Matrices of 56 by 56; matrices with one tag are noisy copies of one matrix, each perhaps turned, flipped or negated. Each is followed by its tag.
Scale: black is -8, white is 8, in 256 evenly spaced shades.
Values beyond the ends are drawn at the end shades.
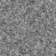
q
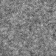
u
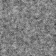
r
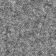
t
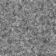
r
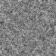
q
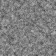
q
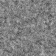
t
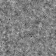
t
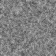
q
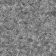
t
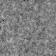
r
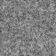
r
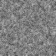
q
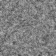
q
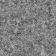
t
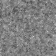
r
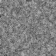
q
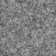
u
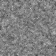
q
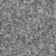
r
